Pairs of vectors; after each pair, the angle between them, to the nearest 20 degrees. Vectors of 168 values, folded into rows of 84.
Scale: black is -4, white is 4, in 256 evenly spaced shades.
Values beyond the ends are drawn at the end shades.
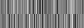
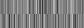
20 degrees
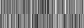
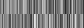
120 degrees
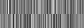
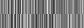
140 degrees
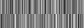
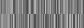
140 degrees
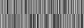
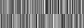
140 degrees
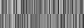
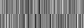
80 degrees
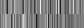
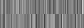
80 degrees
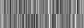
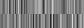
80 degrees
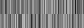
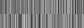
20 degrees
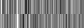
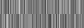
100 degrees
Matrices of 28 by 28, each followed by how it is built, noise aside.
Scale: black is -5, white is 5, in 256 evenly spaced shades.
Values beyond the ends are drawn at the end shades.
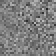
upper triangular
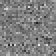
uneven rows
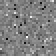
sparse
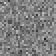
noise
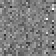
uneven columns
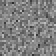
noise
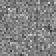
noise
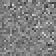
upper triangular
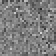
upper triangular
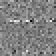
uneven rows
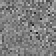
upper triangular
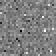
sparse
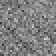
Toeplitz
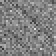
Toeplitz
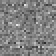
uneven rows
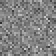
Toeplitz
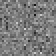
uneven columns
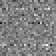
uneven rows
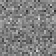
repeating columns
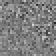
upper triangular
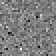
sparse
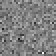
uneven rows
